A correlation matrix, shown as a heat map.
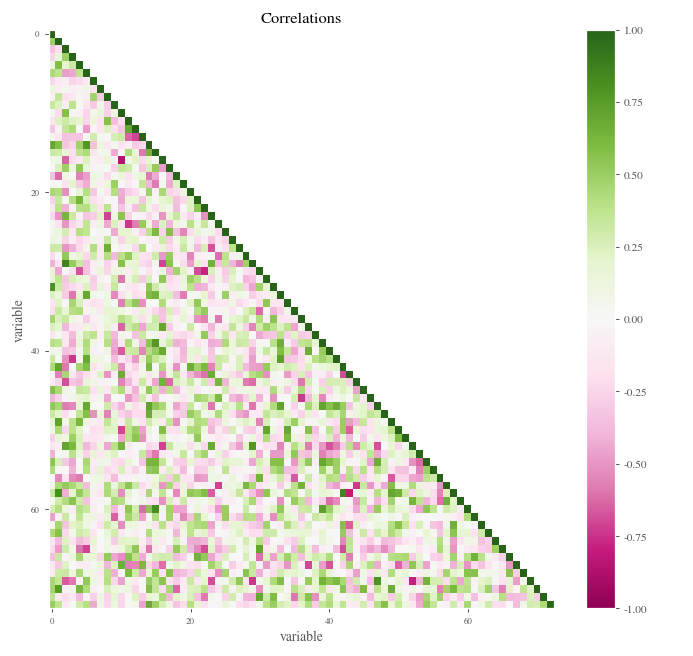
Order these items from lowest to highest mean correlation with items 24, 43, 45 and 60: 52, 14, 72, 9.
9, 52, 72, 14
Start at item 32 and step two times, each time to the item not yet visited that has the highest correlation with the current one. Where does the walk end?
14
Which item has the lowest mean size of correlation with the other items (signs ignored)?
7
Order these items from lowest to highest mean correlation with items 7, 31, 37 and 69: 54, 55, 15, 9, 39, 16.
9, 55, 15, 39, 54, 16
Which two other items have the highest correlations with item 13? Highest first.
67, 24
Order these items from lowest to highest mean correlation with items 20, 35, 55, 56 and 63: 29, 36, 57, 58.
29, 57, 36, 58
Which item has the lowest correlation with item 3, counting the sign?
41
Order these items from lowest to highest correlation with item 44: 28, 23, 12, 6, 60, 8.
28, 60, 23, 12, 8, 6
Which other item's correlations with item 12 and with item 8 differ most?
27
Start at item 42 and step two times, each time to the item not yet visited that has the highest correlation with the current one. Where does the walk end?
1
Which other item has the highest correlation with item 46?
24
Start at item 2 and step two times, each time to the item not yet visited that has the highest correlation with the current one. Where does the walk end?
52
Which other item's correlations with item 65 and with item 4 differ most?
30
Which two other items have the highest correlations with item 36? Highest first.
57, 32
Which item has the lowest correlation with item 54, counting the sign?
53
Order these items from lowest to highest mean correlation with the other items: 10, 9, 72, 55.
10, 9, 55, 72
